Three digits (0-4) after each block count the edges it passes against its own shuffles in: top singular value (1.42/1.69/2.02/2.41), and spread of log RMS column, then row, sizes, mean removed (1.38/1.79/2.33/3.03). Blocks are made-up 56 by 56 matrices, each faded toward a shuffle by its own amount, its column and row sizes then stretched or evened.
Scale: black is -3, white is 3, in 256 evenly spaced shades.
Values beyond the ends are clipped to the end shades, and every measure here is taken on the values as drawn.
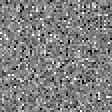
1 0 0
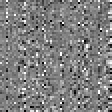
2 4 1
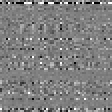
3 1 4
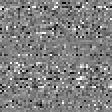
0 0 4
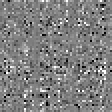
0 3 3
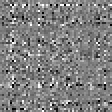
0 3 3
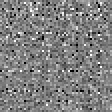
0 3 3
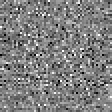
2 0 2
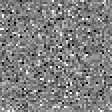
0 1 0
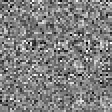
2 0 2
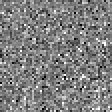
0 1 2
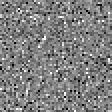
0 0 0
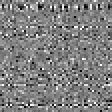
4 0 3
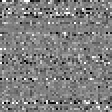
0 0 4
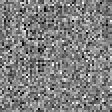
1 1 0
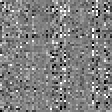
2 4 2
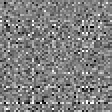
3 2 3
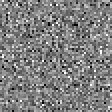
1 0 2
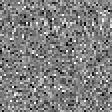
2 0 0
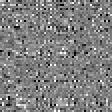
3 1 3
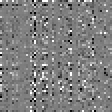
3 4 2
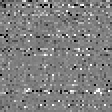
1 0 4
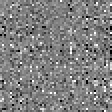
1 3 1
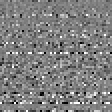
1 0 4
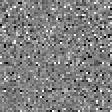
0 1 2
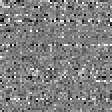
2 0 4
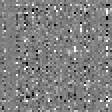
0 4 2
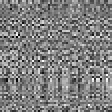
4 2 3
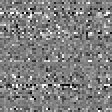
0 2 4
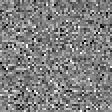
2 0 1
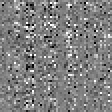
1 4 2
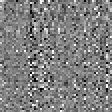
3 3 1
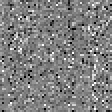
0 3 0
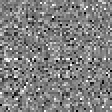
3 0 1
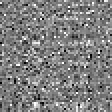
2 1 1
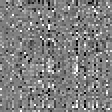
3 3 0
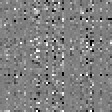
1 4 2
